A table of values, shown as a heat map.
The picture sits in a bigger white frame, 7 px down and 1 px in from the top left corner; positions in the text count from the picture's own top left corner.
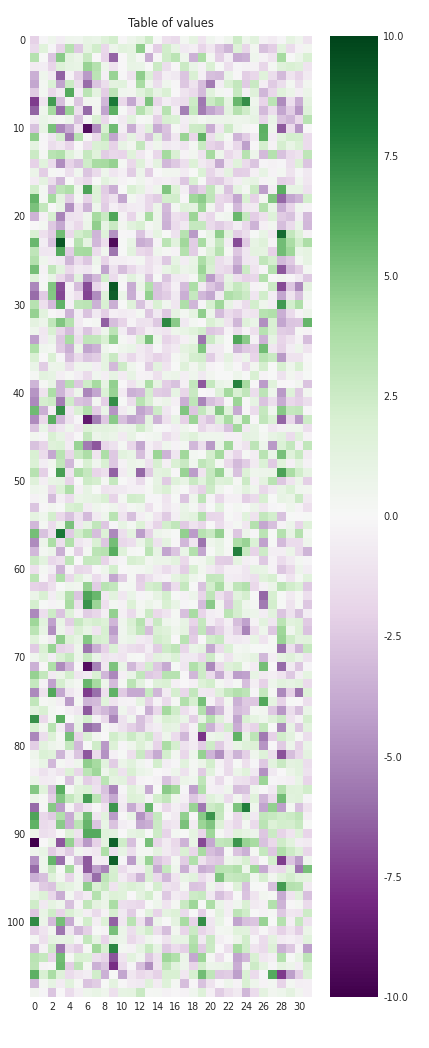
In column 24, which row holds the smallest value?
67
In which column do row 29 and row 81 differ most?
9
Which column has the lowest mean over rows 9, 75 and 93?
28
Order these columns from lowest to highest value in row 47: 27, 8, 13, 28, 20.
13, 27, 20, 8, 28
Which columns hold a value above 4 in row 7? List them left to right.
2, 9, 13, 23, 24
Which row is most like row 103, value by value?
20
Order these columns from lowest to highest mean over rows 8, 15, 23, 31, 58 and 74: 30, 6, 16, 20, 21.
6, 30, 20, 21, 16
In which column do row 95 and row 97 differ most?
7
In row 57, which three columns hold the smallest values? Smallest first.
19, 0, 26
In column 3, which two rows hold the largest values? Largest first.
23, 56
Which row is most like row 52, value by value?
108
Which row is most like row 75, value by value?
35
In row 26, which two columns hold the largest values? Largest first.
0, 19
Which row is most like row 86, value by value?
17
